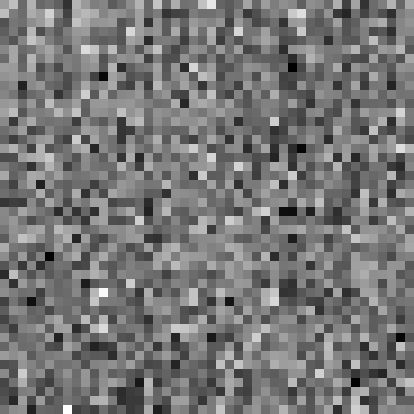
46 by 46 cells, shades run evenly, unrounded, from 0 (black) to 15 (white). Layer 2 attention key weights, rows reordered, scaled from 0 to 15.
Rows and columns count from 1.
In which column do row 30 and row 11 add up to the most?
24
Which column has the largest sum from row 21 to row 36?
41
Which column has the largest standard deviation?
33
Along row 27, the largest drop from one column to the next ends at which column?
9
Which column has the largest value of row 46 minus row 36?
8
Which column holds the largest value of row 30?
20
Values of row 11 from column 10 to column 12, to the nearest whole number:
12 5 10
